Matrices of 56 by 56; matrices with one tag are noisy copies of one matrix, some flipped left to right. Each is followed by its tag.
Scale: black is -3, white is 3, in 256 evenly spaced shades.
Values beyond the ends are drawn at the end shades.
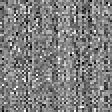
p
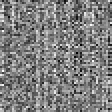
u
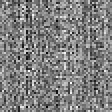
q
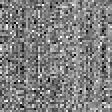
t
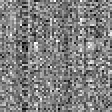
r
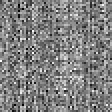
q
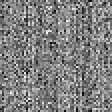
p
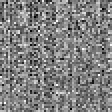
u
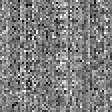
q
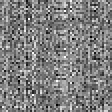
q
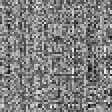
t
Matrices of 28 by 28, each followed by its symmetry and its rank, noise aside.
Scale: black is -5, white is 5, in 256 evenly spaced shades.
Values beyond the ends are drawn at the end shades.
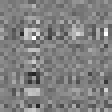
no symmetry, rank three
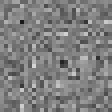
symmetric, rank six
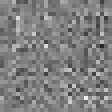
no symmetry, rank six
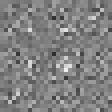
symmetric, rank six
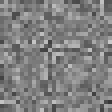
symmetric, rank six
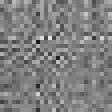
no symmetry, rank four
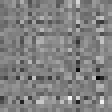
no symmetry, rank three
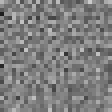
no symmetry, rank six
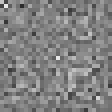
symmetric, rank six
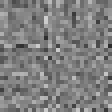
antisymmetric, rank six
